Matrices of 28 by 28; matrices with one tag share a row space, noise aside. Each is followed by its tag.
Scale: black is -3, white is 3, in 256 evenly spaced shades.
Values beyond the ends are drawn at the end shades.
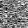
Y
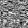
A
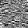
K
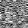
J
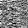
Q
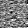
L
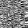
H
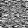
K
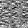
K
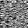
J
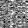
L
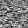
Q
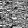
Q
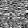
Y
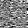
L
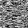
Q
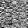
J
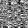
H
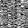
H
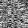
H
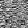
J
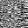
H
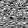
L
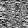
K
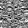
H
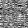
Y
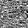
A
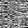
Y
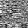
Q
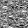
A
